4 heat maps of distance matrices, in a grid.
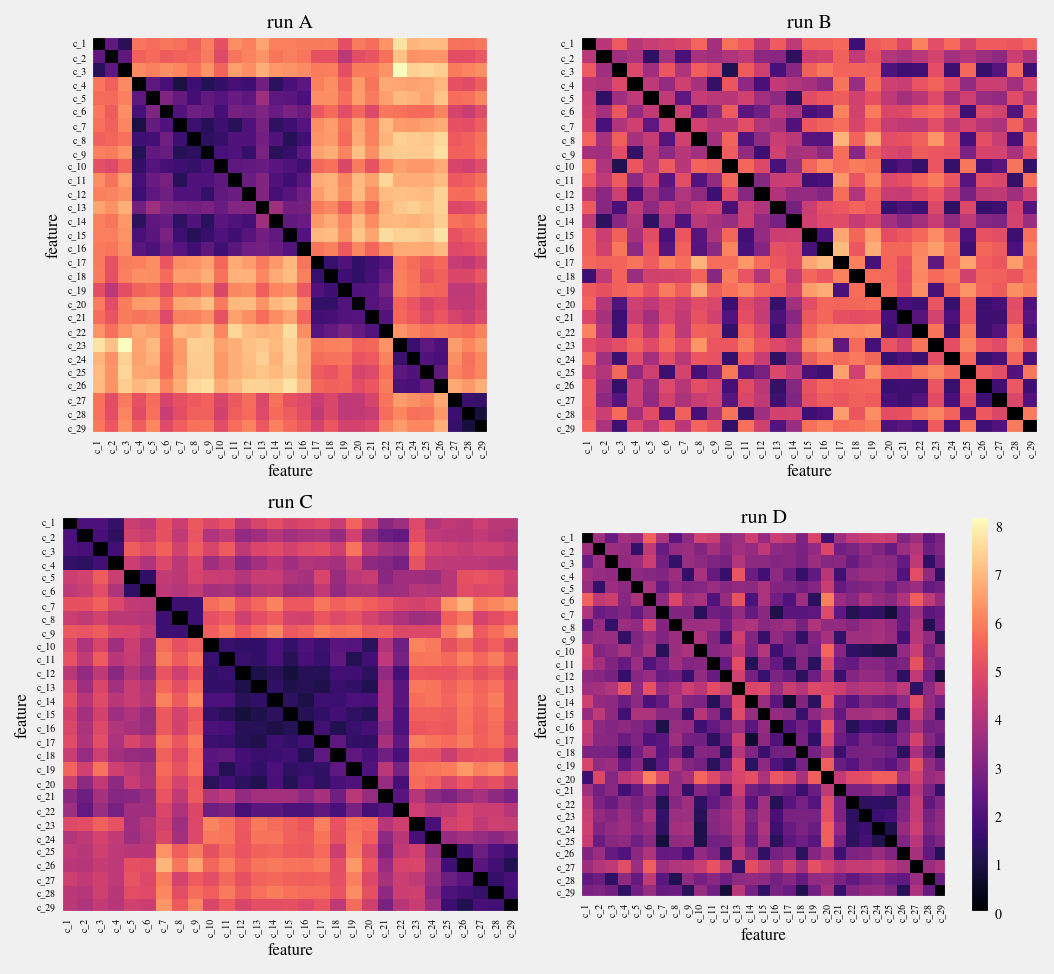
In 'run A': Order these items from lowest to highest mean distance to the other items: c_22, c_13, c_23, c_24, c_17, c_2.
c_13, c_17, c_2, c_22, c_24, c_23
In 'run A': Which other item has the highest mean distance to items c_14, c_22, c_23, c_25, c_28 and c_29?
c_3
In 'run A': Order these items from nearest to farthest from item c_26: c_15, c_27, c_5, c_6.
c_6, c_27, c_5, c_15
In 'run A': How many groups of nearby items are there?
5
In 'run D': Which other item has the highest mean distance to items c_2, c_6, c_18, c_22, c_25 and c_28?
c_20
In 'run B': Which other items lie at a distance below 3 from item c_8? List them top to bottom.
c_6, c_11, c_15, c_16, c_25, c_28
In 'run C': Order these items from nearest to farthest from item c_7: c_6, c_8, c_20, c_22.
c_8, c_6, c_22, c_20
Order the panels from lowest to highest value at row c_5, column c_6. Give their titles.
run C, run A, run D, run B
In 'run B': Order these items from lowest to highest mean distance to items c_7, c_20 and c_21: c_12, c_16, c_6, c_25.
c_12, c_6, c_25, c_16
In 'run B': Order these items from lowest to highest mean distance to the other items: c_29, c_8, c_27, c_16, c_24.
c_27, c_24, c_29, c_8, c_16
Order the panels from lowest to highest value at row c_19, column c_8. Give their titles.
run D, run C, run A, run B
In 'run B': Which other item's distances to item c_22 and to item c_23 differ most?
c_19
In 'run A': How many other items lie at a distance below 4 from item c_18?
5
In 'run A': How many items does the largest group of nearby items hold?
13
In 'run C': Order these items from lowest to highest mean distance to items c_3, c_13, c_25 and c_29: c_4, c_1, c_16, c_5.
c_4, c_1, c_16, c_5
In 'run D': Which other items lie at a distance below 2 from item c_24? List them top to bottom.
c_7, c_10, c_16, c_22, c_23, c_25
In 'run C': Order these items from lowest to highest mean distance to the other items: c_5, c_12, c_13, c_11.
c_12, c_13, c_11, c_5
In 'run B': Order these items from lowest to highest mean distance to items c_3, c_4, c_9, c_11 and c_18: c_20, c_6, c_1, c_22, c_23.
c_6, c_1, c_20, c_22, c_23
